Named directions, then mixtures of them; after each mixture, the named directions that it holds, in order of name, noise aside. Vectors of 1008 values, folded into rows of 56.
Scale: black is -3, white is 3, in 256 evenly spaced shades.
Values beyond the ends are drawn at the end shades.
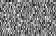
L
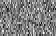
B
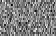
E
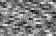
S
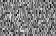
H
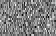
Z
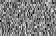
B, L, Z.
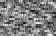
S.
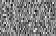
B, E, L.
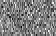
B, H, Z.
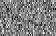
B.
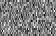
E, H, L.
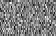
L.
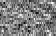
B, S.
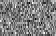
B, S, Z.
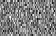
H, L, Z.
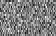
L.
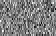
B, Z.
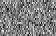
B.
